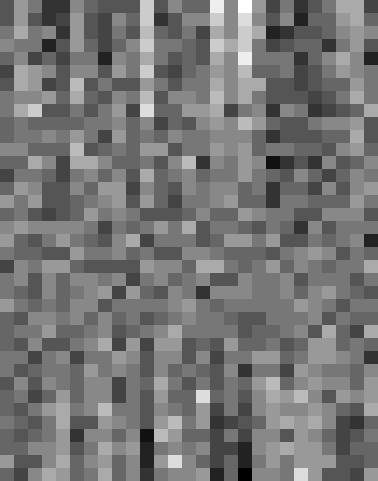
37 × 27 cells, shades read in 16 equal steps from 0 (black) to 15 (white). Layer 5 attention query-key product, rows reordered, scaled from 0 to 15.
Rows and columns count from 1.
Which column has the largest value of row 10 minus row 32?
18
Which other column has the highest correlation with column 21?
15
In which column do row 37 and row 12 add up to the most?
22
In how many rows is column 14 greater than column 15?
14
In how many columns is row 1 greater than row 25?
10
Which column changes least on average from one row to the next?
5
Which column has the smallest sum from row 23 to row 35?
11
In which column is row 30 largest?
20
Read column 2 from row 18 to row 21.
9 6 6 8
